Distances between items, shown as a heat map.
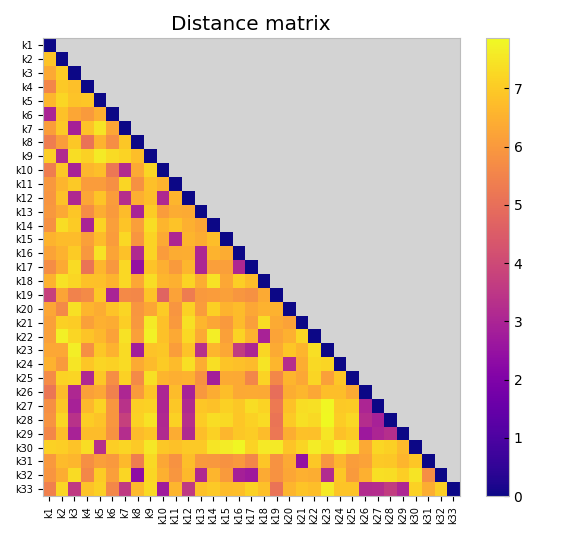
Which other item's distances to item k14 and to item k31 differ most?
k21
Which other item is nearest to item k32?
k8
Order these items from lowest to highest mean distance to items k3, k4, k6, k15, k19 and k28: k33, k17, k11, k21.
k33, k11, k17, k21
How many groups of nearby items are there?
10
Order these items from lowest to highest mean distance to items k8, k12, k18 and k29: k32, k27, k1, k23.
k27, k32, k1, k23
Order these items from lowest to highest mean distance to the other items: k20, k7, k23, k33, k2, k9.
k33, k7, k23, k20, k2, k9
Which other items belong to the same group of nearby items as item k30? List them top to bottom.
k5
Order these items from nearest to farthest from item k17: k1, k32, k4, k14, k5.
k32, k4, k1, k14, k5
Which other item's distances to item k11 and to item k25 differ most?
k14
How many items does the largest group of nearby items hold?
9
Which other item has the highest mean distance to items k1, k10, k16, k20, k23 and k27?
k30
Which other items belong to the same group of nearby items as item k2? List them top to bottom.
k9
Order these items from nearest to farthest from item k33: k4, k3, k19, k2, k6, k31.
k3, k19, k6, k31, k4, k2
